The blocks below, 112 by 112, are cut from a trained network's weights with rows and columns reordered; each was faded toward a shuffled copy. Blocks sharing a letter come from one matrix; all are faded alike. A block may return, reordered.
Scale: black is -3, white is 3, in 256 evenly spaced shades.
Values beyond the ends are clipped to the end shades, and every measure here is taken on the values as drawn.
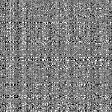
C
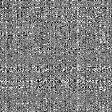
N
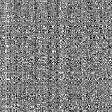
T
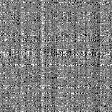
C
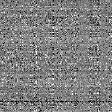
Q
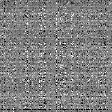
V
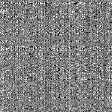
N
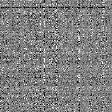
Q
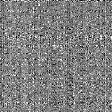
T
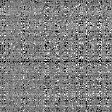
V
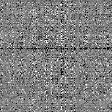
Q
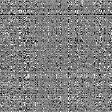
V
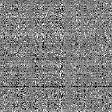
Q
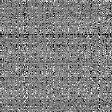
V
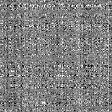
T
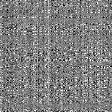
N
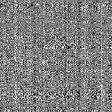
T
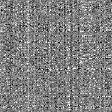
T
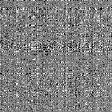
T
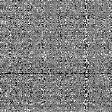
Q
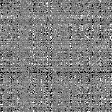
V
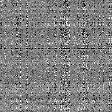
V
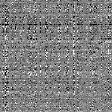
V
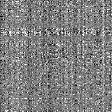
N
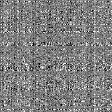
N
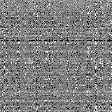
V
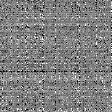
V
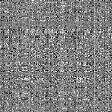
T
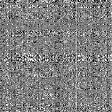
T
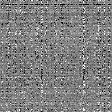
V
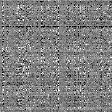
V
